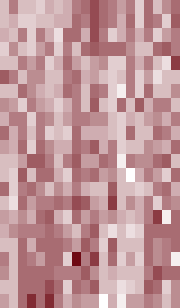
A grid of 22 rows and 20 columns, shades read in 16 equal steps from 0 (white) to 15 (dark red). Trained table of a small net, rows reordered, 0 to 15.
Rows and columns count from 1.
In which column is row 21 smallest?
14
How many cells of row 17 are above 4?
14
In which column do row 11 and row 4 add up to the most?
11
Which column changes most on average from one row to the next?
19
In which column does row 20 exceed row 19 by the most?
20
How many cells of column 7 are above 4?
14
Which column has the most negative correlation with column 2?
3
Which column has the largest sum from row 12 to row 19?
9
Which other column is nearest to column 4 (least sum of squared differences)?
7
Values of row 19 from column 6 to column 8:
9 9 3
